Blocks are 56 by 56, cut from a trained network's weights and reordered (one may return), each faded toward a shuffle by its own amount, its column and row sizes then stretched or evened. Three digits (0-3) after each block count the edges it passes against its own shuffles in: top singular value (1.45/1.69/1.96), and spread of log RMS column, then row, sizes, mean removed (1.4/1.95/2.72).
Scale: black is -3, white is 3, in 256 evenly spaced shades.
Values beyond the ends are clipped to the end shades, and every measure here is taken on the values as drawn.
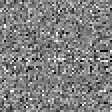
1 1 1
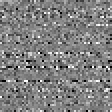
0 0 3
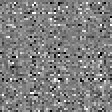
0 2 3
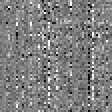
2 3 1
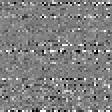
3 1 3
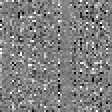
0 3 1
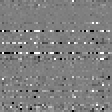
3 1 3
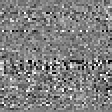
2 1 3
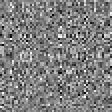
3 2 1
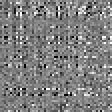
3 1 3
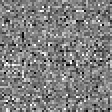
1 1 2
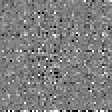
2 2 2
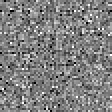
1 0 0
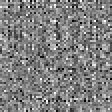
2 0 2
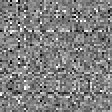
2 1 1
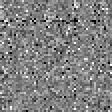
1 1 1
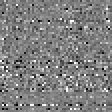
0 1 3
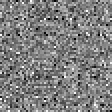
2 1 1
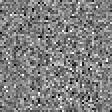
0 1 0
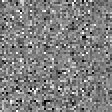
0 2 2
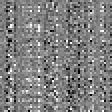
3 3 2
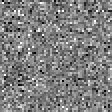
1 1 1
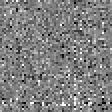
1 2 1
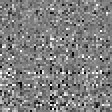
2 2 2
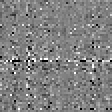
2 2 2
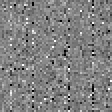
0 2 0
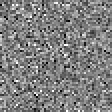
1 1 1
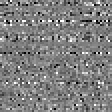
2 0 3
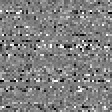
0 0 3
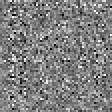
0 2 1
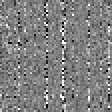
1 3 0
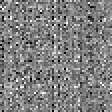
2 2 2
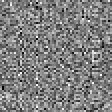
3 1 0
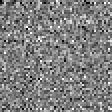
2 1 1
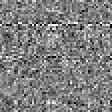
3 0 2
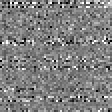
1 0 3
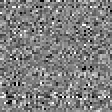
2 0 2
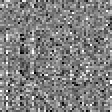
2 1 2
